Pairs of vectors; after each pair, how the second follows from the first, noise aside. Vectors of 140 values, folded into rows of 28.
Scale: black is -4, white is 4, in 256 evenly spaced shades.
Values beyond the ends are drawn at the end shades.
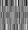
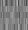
shrunk.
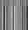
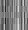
wrapped around, negated.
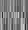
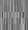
shrunk.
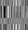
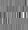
reversed, negated, partly zeroed.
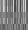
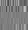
wrapped around, partly zeroed.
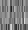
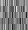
shuffled.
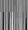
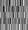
shuffled.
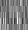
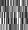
scaled up.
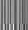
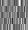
shuffled.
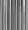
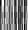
wrapped around, scaled up.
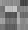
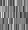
shuffled.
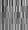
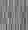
reversed, shrunk.
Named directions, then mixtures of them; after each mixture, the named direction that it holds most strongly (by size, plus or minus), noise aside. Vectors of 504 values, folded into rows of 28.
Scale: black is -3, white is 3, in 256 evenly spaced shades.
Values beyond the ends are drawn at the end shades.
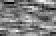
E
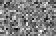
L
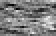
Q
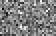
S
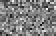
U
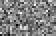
S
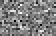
S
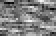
E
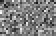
L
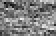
Q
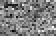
U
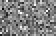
S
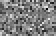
U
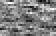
E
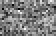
S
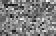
U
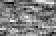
E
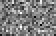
S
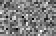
L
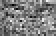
Q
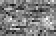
Q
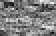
E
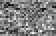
L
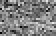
S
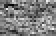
Q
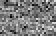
U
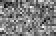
U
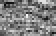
E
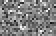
S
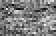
Q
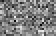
U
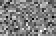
L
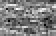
Q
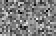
S
